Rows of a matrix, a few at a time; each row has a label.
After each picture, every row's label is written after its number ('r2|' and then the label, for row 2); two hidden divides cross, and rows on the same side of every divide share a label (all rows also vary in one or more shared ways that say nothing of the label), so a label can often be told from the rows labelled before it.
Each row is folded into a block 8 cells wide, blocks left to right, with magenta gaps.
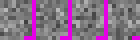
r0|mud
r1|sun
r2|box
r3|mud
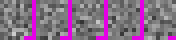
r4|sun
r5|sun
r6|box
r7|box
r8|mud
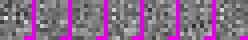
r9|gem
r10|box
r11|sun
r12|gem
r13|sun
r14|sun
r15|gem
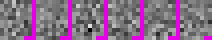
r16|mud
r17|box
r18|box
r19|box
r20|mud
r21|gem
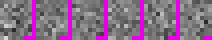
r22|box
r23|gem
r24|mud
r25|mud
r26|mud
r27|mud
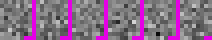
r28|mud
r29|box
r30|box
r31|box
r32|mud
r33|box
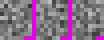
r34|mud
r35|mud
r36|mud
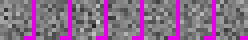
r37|box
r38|box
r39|sun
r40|sun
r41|mud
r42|mud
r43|mud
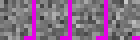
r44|gem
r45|mud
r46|box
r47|sun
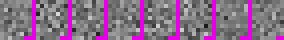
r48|mud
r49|mud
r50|mud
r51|gem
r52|gem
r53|box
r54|mud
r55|gem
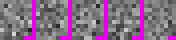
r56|box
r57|sun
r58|gem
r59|sun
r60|mud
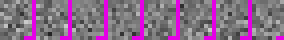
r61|sun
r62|mud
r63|box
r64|mud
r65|box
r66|gem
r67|box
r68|sun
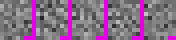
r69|mud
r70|sun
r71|sun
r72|gem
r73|sun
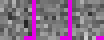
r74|mud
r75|gem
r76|sun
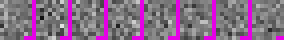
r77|box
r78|gem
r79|mud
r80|sun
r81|sun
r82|sun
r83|gem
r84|box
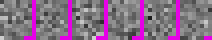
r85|mud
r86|sun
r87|sun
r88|mud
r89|sun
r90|sun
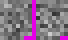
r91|box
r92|sun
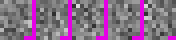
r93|box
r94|gem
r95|sun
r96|mud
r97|mud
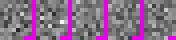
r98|mud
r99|sun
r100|box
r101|mud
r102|sun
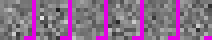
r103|sun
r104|mud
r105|box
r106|box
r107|gem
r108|box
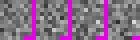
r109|gem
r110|gem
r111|sun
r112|box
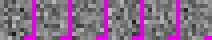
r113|mud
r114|sun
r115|gem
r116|mud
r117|box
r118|sun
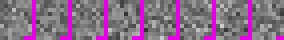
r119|gem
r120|gem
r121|sun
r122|sun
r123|gem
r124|gem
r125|box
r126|mud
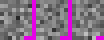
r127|sun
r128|box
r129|sun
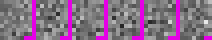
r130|gem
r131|sun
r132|box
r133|mud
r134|box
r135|sun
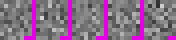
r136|sun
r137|gem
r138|sun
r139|sun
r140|mud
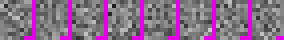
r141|mud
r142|gem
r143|gem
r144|mud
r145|box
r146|gem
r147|gem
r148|sun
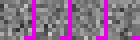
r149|sun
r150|sun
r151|sun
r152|box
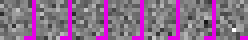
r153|mud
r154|sun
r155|gem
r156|gem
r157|mud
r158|mud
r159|gem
